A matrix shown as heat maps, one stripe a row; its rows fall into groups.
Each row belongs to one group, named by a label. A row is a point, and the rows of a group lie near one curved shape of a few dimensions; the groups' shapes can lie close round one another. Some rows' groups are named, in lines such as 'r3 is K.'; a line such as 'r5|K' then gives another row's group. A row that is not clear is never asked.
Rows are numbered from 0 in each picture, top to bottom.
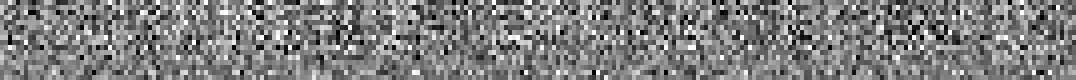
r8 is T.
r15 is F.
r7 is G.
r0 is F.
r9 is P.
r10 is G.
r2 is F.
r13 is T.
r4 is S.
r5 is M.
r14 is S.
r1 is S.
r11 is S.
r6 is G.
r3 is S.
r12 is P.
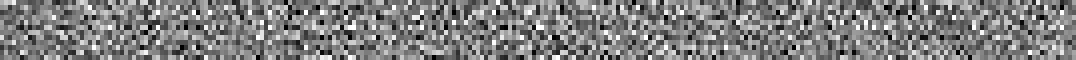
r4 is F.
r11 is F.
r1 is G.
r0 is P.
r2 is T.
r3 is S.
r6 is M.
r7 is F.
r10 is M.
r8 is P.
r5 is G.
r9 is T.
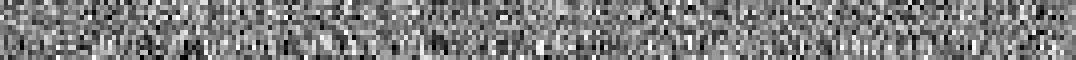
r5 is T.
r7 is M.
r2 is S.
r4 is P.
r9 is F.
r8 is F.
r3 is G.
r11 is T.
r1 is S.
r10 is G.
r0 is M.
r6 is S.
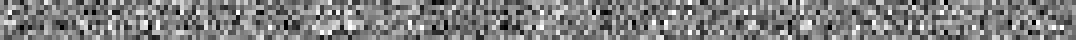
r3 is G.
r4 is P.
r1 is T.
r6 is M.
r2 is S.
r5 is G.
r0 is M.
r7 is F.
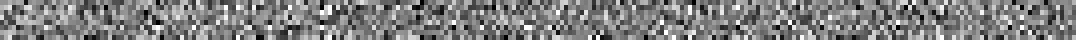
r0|T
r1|S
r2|M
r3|G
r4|T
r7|S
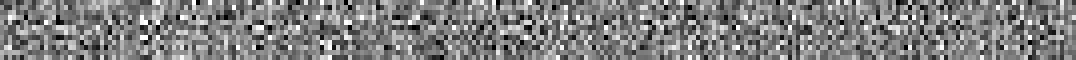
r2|T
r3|T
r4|M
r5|F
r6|S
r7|M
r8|M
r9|S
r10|P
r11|M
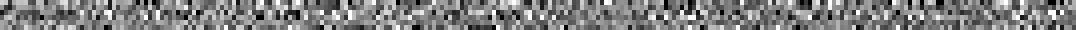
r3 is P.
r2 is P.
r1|S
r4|F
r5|S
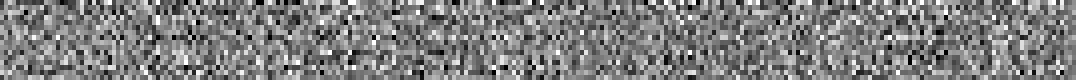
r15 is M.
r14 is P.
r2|T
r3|M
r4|T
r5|G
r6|G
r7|T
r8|G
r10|M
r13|G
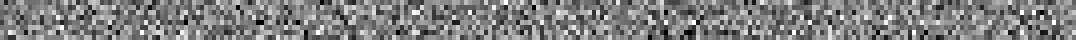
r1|G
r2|S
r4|P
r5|M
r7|S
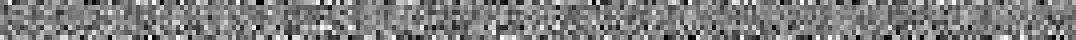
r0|S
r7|G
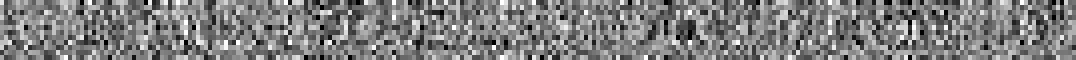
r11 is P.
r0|G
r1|P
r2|M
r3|G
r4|S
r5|T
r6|S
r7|M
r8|S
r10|T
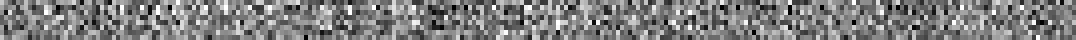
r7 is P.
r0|S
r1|F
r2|M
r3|M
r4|S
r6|P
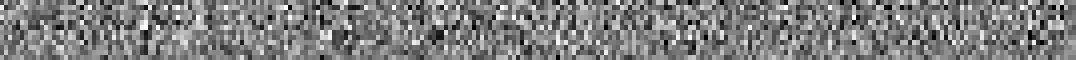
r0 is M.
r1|G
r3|P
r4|M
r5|M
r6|M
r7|M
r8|S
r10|F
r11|P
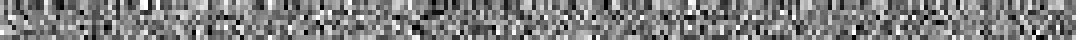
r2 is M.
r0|M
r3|T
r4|G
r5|S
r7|S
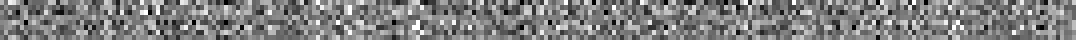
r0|T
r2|M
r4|T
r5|S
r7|T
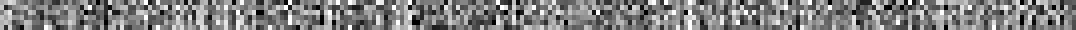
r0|P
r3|P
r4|S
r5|M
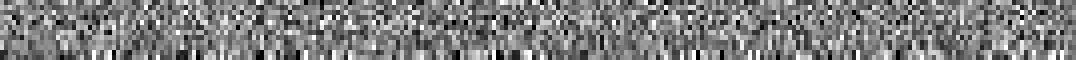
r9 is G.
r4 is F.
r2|S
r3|S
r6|S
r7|F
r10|P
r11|P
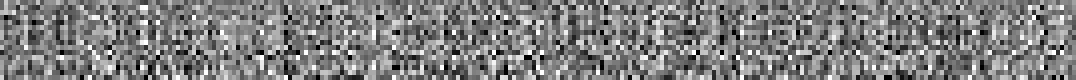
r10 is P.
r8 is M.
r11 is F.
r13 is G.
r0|F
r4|M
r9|G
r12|G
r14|F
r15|G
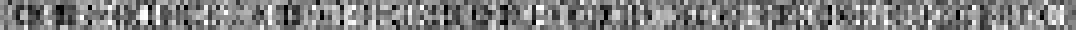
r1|G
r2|M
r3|M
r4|G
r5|G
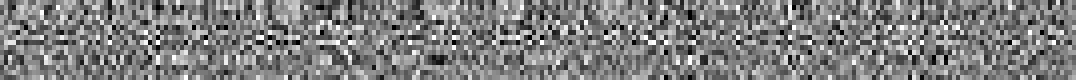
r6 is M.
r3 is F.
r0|S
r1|T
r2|M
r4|M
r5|T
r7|F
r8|P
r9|T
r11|M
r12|M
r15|S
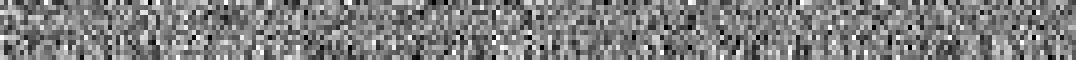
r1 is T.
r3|M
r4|F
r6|P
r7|P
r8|F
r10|F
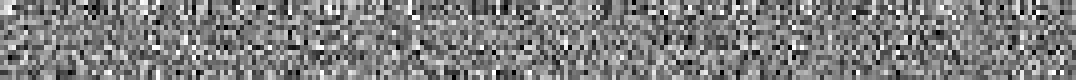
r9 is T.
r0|P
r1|S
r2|P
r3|S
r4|T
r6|G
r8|T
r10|S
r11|T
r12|M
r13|P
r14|P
